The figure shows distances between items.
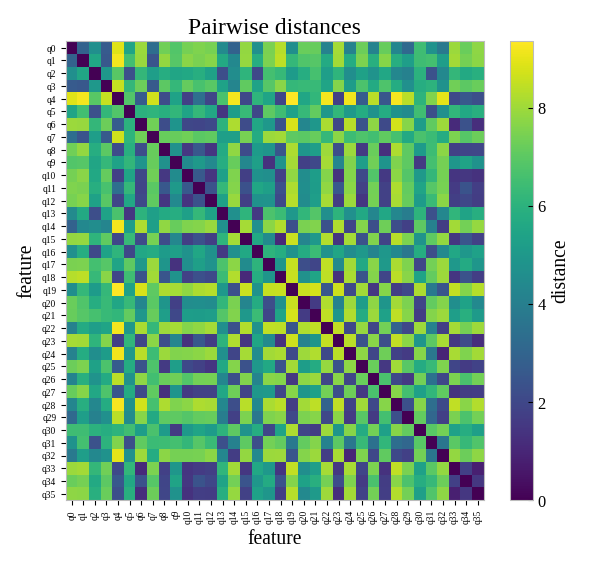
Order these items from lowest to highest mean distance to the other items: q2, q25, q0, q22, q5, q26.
q25, q2, q5, q26, q0, q22
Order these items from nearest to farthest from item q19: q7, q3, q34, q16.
q16, q3, q7, q34
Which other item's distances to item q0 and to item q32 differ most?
q24
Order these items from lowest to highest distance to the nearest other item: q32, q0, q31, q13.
q32, q13, q31, q0
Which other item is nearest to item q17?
q9
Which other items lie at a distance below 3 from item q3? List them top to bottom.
q0, q1, q7
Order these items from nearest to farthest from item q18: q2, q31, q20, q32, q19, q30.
q20, q30, q2, q31, q32, q19
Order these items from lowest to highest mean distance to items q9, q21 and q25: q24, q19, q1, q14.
q1, q14, q24, q19
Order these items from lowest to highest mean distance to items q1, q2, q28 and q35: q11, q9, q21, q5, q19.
q5, q19, q11, q9, q21
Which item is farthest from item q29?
q4
